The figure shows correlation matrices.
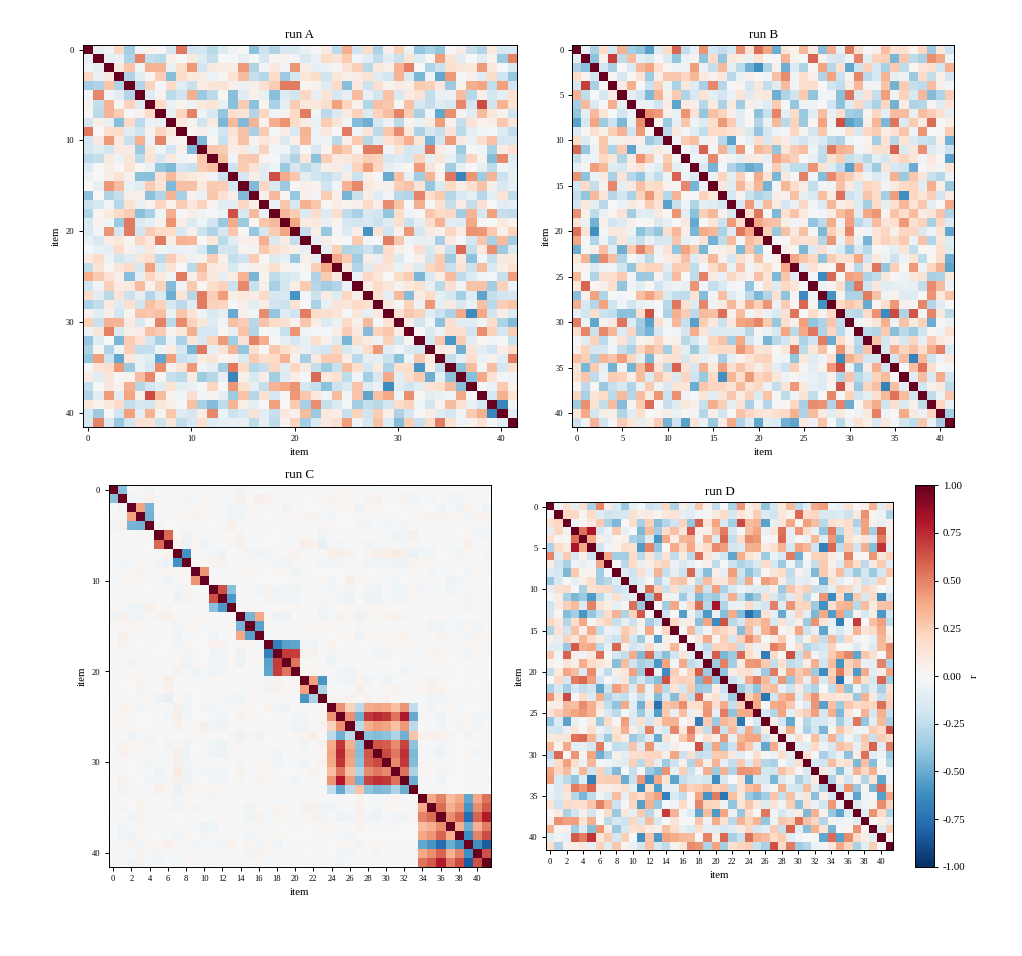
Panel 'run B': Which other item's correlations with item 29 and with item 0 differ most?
8
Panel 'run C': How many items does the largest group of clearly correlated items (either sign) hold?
10
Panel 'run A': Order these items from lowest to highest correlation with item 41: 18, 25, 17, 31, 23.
18, 17, 23, 31, 25
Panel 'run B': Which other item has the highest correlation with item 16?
29
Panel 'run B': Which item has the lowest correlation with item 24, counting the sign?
41
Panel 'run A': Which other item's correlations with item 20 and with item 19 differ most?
31
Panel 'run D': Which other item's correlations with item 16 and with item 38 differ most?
30
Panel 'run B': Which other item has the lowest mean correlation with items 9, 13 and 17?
20
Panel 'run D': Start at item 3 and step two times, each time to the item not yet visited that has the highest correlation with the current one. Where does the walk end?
40
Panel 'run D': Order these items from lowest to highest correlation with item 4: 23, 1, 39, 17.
39, 1, 23, 17
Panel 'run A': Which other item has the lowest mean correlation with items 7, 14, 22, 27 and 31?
40
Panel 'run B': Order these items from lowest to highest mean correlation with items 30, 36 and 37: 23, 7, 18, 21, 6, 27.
27, 6, 7, 23, 21, 18
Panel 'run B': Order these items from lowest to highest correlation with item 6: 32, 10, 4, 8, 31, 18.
18, 32, 8, 10, 31, 4
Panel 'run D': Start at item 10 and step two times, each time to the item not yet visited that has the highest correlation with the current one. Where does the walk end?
20
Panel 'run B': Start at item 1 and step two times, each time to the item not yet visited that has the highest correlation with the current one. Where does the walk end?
15
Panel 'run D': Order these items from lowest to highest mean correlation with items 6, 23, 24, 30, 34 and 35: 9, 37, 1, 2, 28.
37, 9, 1, 28, 2
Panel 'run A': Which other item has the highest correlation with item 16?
32
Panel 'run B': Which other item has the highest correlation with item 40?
33
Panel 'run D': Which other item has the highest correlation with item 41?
27
